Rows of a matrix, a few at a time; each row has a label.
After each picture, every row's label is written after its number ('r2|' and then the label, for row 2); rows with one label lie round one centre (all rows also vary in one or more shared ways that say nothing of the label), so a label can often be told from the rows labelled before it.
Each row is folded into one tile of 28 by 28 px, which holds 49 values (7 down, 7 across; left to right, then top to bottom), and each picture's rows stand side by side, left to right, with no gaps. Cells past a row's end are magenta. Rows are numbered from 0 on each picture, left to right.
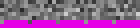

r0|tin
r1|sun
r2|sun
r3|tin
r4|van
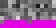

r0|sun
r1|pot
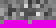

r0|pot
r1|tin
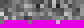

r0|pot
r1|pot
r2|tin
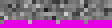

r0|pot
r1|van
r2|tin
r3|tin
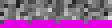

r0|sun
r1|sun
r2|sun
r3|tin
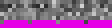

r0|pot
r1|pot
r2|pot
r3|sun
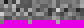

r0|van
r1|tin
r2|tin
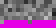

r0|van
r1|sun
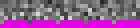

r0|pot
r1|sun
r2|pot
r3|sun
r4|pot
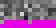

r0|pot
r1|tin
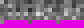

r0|van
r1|sun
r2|sun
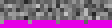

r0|van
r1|tin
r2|tin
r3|pot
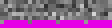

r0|van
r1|van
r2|pot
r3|tin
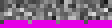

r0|sun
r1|pot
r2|sun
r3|sun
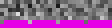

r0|van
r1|tin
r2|tin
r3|sun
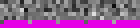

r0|sun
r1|van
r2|van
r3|sun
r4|tin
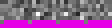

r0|sun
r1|tin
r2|tin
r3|van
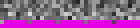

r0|tin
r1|pot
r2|sun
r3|sun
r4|sun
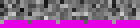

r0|tin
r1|sun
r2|van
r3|pot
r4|tin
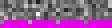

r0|pot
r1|tin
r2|tin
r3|pot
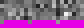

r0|sun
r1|pot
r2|tin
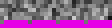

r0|pot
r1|sun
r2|sun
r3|sun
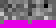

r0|pot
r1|sun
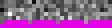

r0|sun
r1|van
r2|pot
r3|van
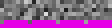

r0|tin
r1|van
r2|van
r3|tin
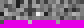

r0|sun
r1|tin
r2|van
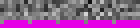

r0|van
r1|van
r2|tin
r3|van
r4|van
